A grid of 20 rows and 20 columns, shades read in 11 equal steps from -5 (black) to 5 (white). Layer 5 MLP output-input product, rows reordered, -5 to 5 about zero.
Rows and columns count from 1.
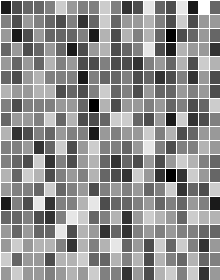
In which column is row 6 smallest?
8
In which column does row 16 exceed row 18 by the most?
7
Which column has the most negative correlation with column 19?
2
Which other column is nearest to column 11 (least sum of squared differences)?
15
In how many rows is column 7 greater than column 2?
11
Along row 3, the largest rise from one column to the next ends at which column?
10
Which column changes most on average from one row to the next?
9
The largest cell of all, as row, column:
1, 19
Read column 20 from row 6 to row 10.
-2 -2 3 0 1
